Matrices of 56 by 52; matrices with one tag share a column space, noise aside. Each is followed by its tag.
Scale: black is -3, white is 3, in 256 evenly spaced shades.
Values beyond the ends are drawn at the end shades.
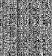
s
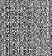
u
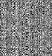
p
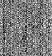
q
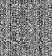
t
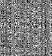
q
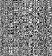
u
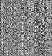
u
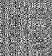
s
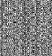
u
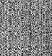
p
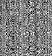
p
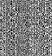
u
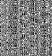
u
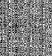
q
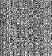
s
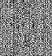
q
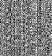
u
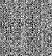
q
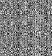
p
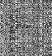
q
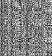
s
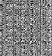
t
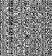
u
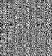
q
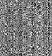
p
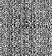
q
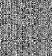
s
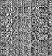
u
